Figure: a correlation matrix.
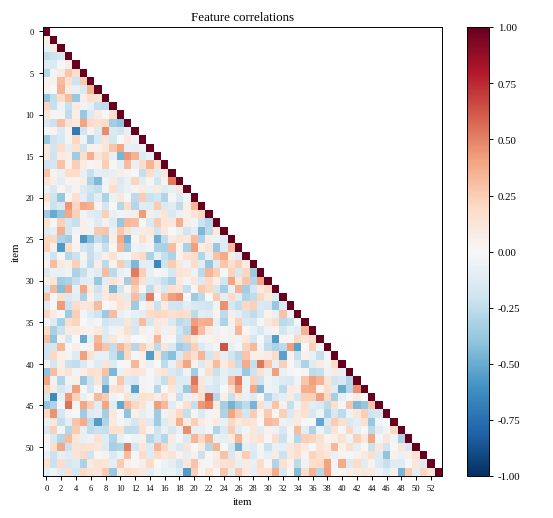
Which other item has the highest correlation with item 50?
11
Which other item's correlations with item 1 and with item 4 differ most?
44
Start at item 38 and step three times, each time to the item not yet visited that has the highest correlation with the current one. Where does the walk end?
2
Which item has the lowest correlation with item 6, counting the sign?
25
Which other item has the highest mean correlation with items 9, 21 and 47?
5
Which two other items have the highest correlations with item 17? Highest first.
18, 32
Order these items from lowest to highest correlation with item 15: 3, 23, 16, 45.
3, 16, 23, 45
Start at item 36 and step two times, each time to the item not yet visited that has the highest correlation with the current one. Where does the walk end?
42
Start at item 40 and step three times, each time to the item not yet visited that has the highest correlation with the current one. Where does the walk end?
8
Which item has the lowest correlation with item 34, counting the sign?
38
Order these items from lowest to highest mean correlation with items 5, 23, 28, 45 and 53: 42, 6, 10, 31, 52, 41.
10, 42, 52, 41, 6, 31
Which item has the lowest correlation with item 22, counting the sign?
1
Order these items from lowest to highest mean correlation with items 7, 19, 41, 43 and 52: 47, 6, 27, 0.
47, 27, 0, 6
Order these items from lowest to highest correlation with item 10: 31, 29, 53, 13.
31, 29, 13, 53
